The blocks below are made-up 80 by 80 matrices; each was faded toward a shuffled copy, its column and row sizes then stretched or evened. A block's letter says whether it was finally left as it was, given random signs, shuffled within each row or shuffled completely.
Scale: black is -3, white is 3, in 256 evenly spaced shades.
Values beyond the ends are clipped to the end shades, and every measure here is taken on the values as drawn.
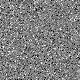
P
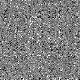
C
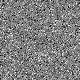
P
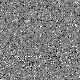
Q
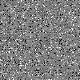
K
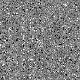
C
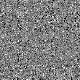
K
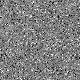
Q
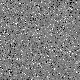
P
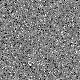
P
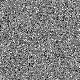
P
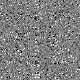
C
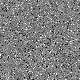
P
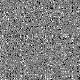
C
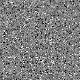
K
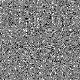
C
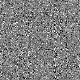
K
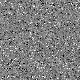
Q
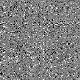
C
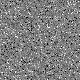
P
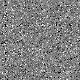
K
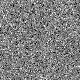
P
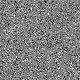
P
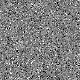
K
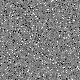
P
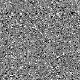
C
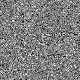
Q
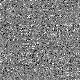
Q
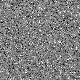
P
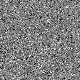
Q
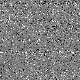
Q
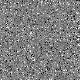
K
